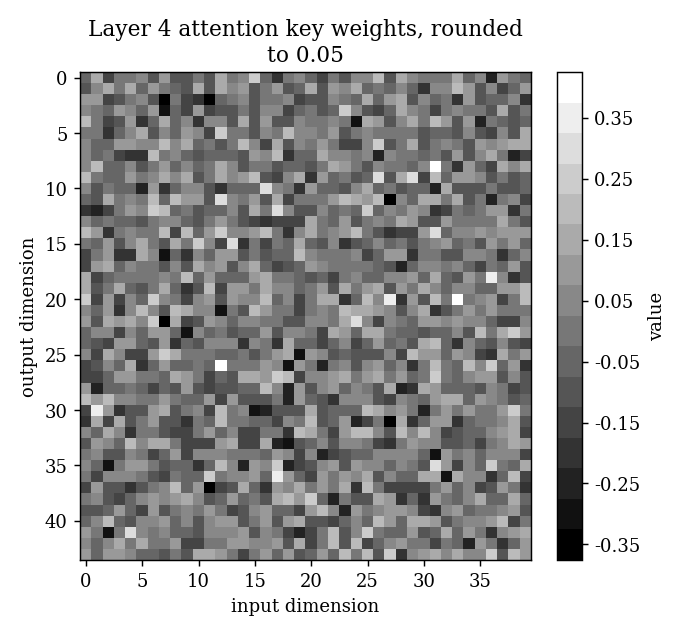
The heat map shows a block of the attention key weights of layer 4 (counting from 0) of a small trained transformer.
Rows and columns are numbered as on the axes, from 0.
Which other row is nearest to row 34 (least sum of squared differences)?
13
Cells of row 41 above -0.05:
25
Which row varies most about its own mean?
20
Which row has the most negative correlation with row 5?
29
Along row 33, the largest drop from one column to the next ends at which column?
17
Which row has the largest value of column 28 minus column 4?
32
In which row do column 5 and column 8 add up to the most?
21
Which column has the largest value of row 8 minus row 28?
1
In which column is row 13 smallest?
16
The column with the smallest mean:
18
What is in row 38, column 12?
-0.05
